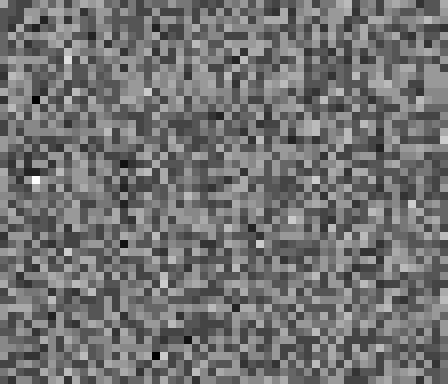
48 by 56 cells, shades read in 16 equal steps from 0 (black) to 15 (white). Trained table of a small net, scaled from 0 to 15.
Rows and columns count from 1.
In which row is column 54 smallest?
6
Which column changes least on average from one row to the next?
13
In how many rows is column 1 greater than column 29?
23
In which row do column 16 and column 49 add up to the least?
31
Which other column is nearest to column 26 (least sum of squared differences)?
38
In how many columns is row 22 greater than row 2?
23
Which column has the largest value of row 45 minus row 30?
21
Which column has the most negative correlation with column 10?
20
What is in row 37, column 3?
8
